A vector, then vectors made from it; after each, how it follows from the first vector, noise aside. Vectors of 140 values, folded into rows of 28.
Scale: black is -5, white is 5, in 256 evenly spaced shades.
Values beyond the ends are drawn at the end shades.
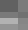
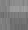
reversed, shrunk.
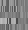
sign-scrambled.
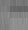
reversed, negated, shrunk.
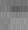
reversed, negated, shrunk.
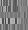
sign-scrambled.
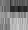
reversed, negated, scaled up.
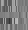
sign-scrambled.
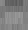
wrapped around, negated, shrunk.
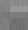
reversed, shrunk.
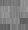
wrapped around, negated, shrunk.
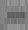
wrapped around, negated, shrunk.
